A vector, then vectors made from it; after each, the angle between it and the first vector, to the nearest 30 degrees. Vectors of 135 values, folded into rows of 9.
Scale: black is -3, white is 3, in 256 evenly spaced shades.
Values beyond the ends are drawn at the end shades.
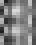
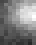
90 degrees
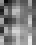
30 degrees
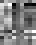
120 degrees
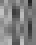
120 degrees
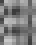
150 degrees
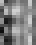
30 degrees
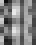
30 degrees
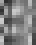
30 degrees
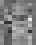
60 degrees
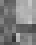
60 degrees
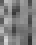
150 degrees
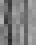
60 degrees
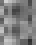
150 degrees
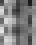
150 degrees
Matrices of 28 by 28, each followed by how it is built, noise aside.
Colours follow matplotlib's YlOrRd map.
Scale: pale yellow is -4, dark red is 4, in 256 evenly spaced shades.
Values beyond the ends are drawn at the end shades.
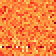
uneven rows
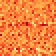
uneven rows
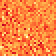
lower triangular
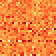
uneven rows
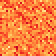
Toeplitz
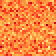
repeating columns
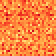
repeating columns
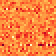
uneven rows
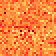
uneven rows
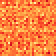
blocks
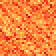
Toeplitz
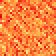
Toeplitz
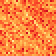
Toeplitz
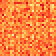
blocks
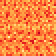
repeating columns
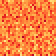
repeating columns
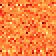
uneven rows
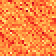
Toeplitz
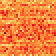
blocks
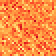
Toeplitz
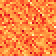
Toeplitz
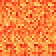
repeating columns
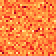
uneven rows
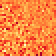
lower triangular
